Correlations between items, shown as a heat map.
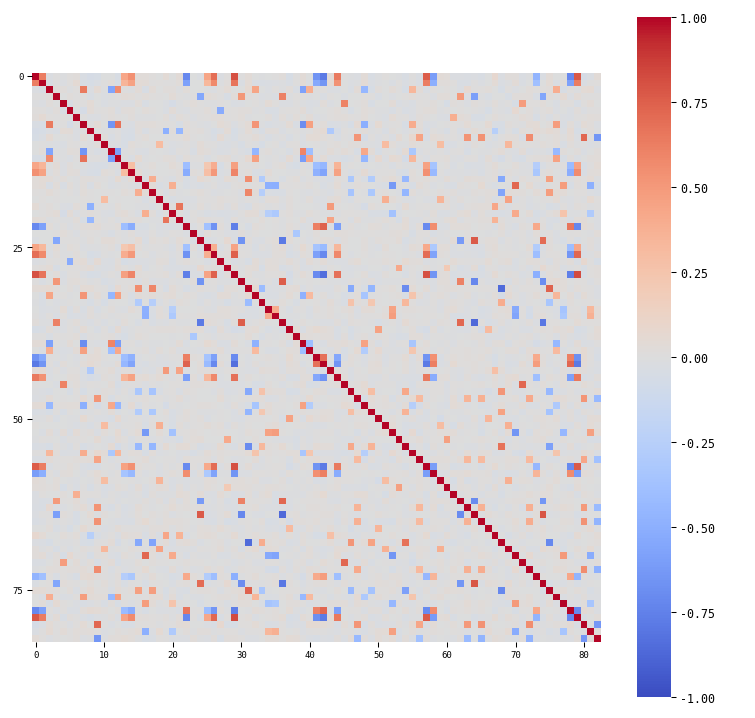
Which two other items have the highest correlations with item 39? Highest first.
11, 48
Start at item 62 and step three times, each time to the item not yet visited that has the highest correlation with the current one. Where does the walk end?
3
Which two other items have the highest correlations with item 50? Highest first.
37, 66
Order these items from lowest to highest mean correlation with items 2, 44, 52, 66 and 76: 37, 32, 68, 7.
68, 37, 32, 7
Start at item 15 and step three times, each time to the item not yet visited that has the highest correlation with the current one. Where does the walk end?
17
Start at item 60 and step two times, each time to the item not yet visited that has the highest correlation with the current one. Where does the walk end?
28
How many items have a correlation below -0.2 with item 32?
3
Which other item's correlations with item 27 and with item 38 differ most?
5
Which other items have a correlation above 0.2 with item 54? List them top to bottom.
33, 46, 49, 68
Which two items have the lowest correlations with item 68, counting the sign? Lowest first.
31, 75
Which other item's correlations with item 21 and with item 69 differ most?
19
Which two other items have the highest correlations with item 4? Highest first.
45, 71
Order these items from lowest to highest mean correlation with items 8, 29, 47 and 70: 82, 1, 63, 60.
82, 60, 63, 1
